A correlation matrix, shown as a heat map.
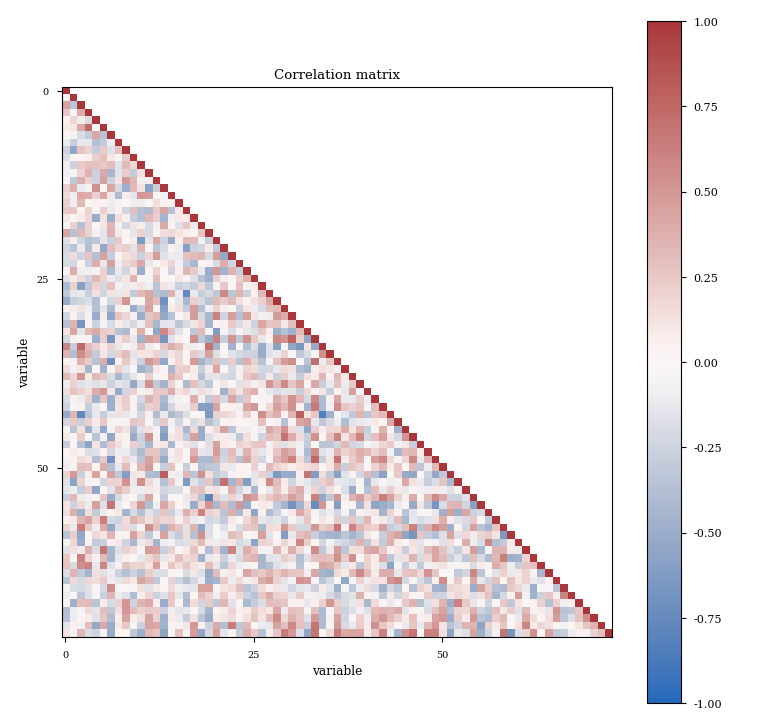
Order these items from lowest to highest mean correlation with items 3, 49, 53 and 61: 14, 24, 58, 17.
14, 24, 58, 17
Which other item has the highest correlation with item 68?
52
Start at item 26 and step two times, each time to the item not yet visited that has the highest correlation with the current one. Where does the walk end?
31
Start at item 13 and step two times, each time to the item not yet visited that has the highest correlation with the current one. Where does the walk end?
32
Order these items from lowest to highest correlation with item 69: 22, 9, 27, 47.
47, 27, 22, 9
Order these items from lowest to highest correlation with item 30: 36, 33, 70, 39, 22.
39, 70, 22, 36, 33
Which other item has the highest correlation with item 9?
59
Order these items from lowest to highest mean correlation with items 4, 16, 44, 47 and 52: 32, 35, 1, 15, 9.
35, 15, 1, 32, 9
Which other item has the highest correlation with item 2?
34
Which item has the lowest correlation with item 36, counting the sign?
6
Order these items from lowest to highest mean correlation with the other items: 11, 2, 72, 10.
10, 2, 72, 11
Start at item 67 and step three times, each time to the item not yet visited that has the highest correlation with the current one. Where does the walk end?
55
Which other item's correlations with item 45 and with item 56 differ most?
18
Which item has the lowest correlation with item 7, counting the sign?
40
